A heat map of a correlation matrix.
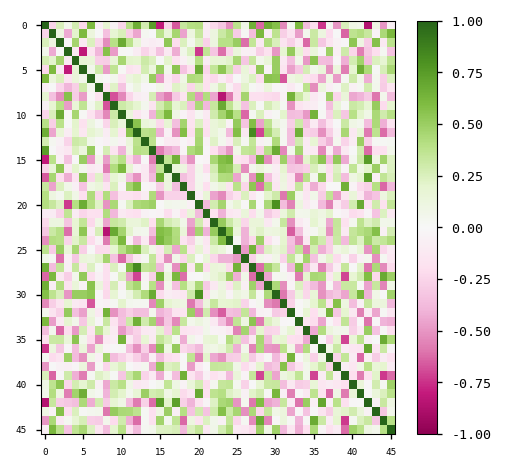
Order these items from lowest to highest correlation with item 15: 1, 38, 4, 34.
4, 34, 1, 38
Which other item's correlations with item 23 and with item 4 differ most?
42
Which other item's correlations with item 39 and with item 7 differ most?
5
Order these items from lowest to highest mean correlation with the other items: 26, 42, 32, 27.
32, 26, 42, 27
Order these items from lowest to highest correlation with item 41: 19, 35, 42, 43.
19, 42, 43, 35
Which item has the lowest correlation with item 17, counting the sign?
0
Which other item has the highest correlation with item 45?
1
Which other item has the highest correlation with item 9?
23
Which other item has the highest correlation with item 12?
27
